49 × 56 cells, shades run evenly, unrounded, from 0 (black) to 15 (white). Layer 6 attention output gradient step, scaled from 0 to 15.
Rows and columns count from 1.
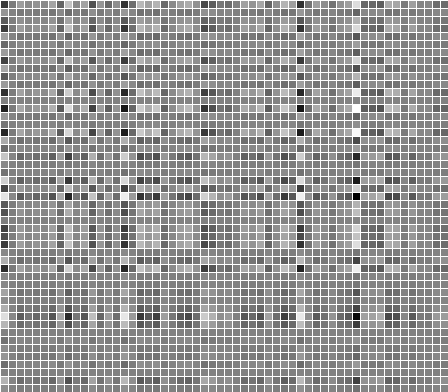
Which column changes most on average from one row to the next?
45
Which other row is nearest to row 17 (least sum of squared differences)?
14
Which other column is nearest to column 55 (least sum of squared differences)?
17
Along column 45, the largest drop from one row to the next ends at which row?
25
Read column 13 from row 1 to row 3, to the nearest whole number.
9 7 8
